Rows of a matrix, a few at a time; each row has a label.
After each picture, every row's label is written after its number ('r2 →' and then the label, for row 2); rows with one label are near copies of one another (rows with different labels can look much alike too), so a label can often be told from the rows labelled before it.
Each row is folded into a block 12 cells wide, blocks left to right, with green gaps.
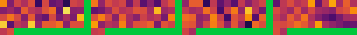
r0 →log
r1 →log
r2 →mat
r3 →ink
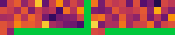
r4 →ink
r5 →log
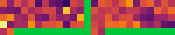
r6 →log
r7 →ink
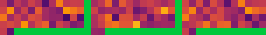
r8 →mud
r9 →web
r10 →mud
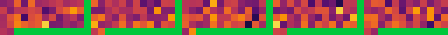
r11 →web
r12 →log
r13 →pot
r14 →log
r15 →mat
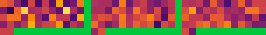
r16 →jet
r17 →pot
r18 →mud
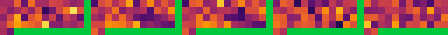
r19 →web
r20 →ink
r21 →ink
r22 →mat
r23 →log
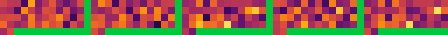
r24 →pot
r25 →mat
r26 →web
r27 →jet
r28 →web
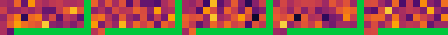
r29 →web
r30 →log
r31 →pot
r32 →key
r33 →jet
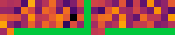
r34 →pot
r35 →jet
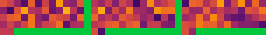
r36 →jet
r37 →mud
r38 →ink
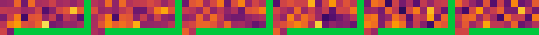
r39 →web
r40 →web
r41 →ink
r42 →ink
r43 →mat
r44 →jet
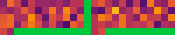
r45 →mat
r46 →jet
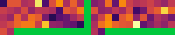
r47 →ink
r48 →web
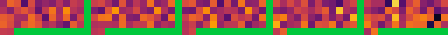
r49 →mat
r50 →jet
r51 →jet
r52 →log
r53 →pot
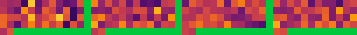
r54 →pot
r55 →log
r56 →ink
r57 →log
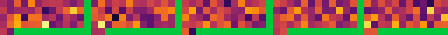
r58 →web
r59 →key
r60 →mud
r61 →jet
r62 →log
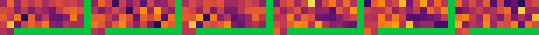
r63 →key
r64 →mat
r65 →key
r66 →ink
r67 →ink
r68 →log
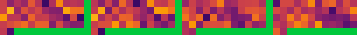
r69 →mud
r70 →mud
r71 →key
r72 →ink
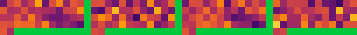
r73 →ink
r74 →jet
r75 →ink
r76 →log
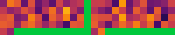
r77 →mat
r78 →pot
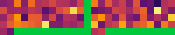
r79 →web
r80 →log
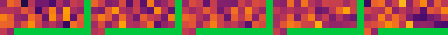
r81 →mat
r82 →jet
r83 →mat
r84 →web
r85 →ink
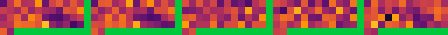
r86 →ink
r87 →ink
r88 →log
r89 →jet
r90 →key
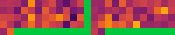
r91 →pot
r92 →web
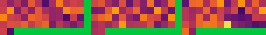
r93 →mud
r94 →jet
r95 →ink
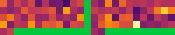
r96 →log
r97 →web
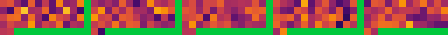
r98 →jet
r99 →mud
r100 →key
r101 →pot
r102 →ink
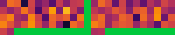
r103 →mat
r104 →mat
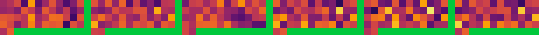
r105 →pot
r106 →log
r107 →ink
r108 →log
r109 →jet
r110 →log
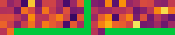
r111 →pot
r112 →web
